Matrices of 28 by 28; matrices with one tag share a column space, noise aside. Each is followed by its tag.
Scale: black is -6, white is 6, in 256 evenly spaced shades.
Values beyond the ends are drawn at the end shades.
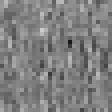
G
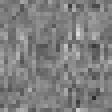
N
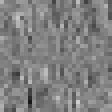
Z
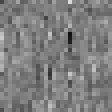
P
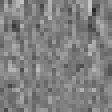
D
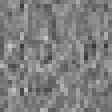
N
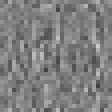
N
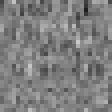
D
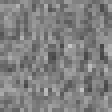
N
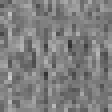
G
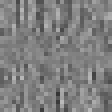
Z
